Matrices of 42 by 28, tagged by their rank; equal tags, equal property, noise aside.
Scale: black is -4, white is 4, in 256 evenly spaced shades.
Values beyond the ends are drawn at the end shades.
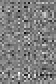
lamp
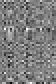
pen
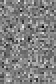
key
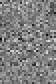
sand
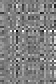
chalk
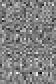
lamp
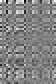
chalk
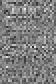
sand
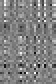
chalk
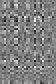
chalk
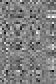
lamp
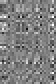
pen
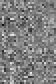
sand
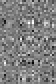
pen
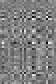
chalk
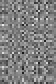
pen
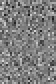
key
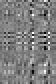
chalk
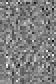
sand
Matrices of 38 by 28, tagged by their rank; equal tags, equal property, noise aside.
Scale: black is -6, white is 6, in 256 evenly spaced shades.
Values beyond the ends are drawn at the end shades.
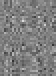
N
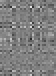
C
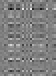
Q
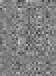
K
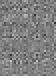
N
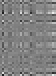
Q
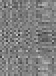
K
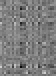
C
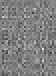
N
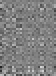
K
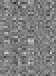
N
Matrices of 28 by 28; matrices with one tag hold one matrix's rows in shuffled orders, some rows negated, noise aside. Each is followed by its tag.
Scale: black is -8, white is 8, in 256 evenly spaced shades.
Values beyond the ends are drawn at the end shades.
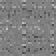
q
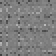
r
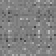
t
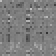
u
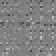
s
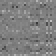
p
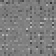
s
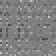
r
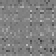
s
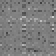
q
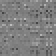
p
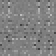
t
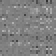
p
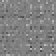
s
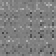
s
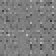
s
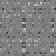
q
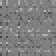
r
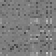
p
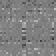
q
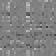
u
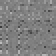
r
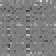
u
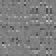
p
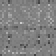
t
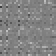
r
